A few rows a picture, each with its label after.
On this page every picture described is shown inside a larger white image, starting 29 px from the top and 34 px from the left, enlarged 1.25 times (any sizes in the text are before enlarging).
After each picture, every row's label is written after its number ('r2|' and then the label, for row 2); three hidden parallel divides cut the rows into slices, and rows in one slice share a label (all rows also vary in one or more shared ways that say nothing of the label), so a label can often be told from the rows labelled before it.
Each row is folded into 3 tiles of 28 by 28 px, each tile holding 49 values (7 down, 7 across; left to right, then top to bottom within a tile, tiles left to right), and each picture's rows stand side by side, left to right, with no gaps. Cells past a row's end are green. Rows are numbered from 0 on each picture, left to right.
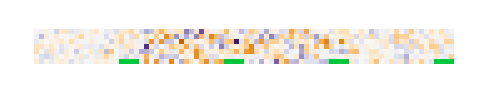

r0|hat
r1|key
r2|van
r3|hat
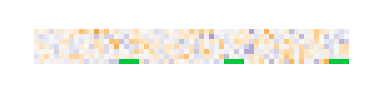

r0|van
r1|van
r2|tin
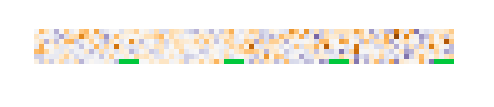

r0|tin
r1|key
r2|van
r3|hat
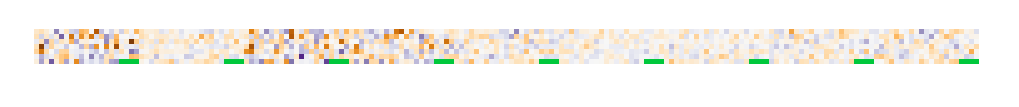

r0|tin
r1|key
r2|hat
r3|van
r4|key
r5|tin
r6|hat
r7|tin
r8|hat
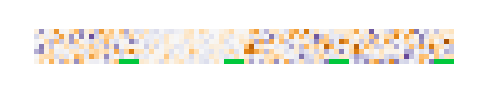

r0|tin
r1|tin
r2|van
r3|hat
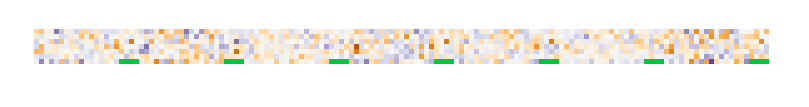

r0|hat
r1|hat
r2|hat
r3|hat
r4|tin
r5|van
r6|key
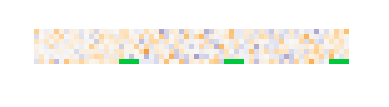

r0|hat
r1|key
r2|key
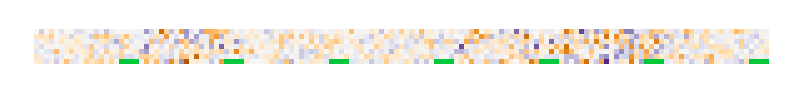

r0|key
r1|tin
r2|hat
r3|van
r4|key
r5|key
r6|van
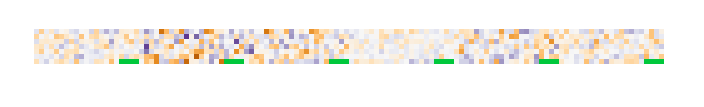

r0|key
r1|van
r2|van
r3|tin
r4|key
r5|key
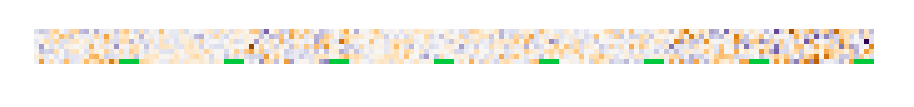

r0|key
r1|tin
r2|tin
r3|tin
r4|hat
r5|van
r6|key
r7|van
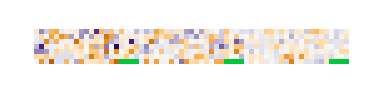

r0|key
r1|key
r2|van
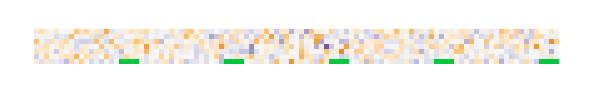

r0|van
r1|tin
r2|hat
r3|van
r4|tin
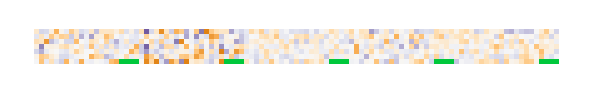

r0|hat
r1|tin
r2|key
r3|key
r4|key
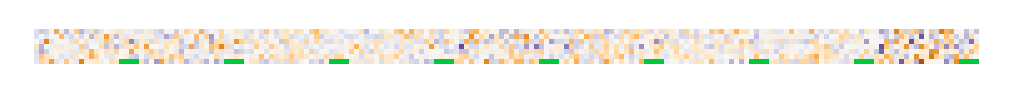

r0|hat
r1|van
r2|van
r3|van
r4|key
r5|hat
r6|van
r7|tin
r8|van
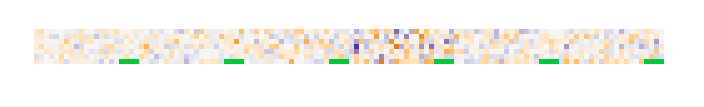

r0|tin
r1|hat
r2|van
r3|hat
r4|key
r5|hat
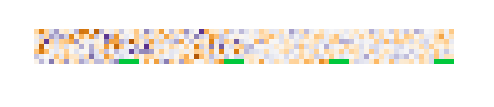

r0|van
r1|hat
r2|key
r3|key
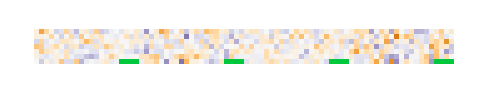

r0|hat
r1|van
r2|hat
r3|key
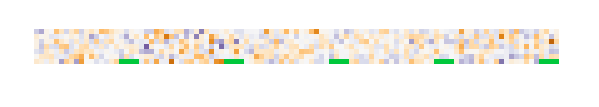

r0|van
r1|key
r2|van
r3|key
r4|hat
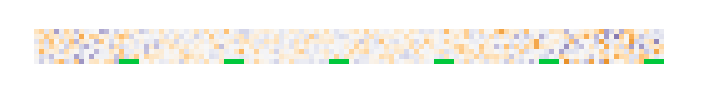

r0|key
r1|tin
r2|tin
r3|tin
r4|van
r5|hat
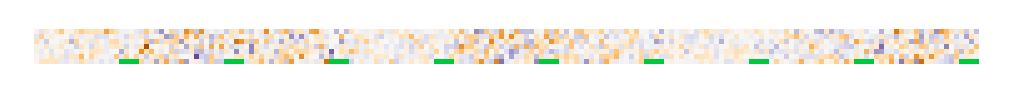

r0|van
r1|tin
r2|van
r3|hat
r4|key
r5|tin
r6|tin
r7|key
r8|van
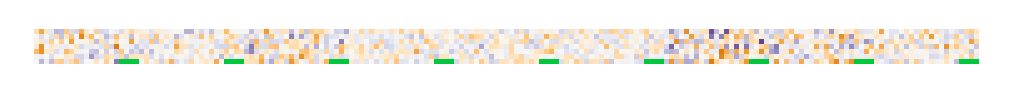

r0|hat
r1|key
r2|tin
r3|van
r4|key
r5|tin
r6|hat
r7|key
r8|tin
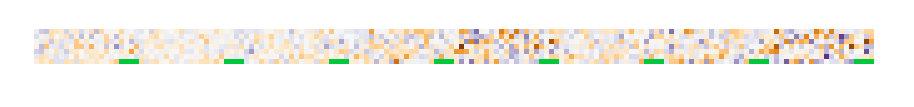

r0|hat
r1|hat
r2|hat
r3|van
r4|van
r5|van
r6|van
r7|van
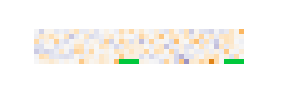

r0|hat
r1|key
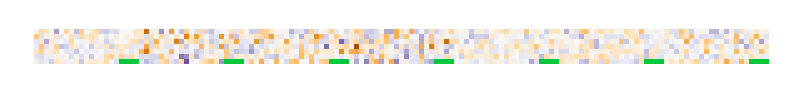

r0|hat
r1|key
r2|key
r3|tin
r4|van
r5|van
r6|key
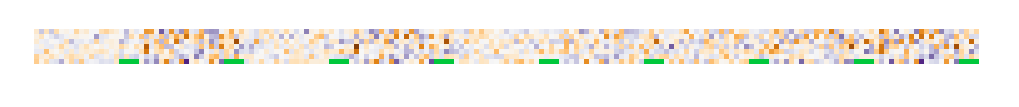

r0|van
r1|key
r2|hat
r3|hat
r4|key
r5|key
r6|hat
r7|van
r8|hat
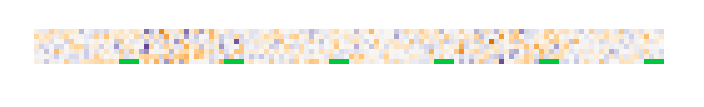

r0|key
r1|tin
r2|key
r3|tin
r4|key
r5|hat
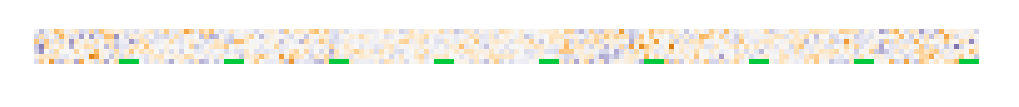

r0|tin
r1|van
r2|van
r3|hat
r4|tin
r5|hat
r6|tin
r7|van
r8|hat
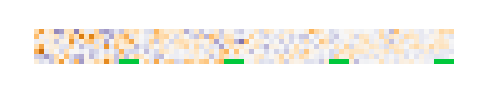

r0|key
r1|key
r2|van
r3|hat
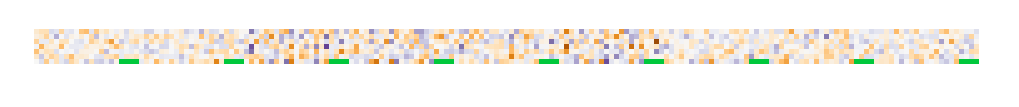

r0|van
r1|key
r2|tin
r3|key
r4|hat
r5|hat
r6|van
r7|tin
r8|van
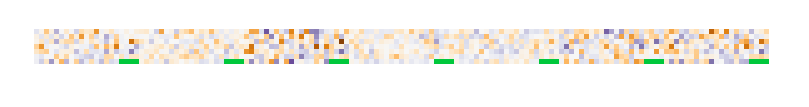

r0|tin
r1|van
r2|hat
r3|van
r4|hat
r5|key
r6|van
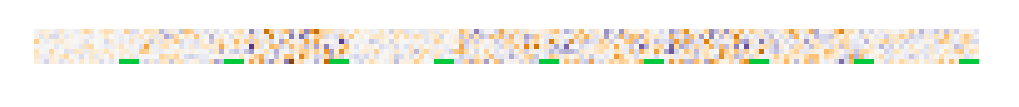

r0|tin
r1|tin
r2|van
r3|hat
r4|tin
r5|key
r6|hat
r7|van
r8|key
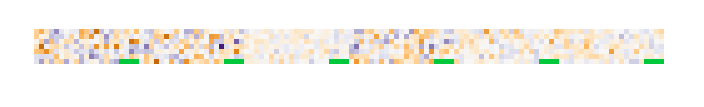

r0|tin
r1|key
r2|tin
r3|hat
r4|hat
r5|tin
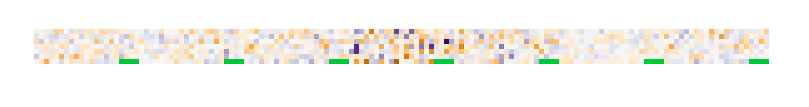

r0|van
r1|van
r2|van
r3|hat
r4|hat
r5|hat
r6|tin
